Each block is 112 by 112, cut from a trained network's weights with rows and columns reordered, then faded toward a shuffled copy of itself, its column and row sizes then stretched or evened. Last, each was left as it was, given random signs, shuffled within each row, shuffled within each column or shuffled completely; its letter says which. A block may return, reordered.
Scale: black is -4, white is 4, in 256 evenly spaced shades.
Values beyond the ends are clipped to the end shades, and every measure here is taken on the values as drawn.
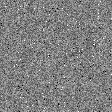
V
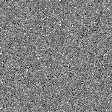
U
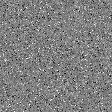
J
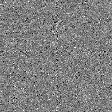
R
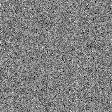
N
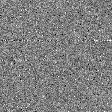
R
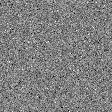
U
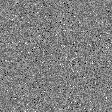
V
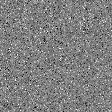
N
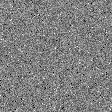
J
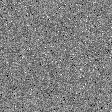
J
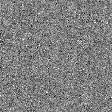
R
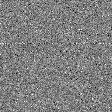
U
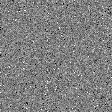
N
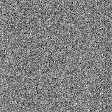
R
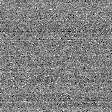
R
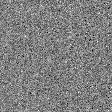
N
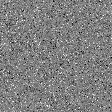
J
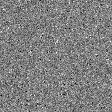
U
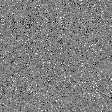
R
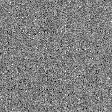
R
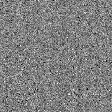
R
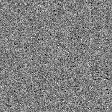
R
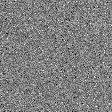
V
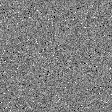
U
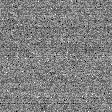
U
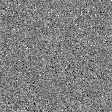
V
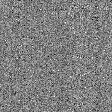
R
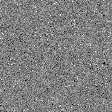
V
